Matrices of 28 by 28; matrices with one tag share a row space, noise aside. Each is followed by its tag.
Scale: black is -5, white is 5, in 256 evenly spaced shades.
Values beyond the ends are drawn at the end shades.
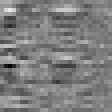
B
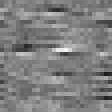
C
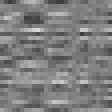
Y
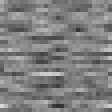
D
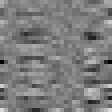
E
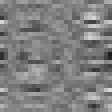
E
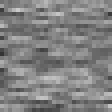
D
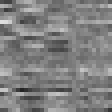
Y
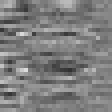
B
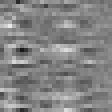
B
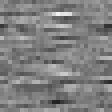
C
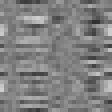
E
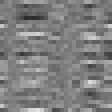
E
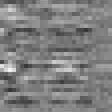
B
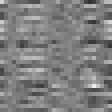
E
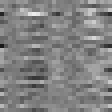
E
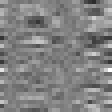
E
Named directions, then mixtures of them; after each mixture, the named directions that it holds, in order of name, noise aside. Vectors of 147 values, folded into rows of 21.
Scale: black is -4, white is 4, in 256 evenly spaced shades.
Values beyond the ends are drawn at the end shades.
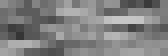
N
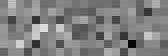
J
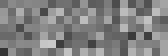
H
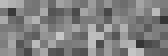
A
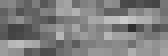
N.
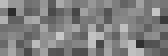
A.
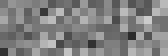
H.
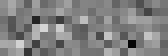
J, N.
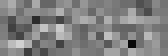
J, N.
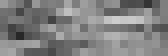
N.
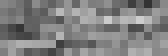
H, N.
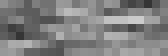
N.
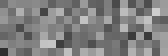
H.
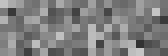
A.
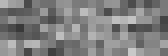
A, N.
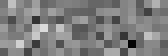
J.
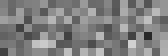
H, J.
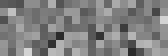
A, H.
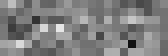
J, N.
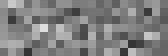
A, J.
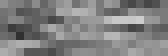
N.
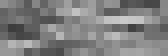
N.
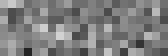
A, J.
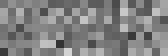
H.
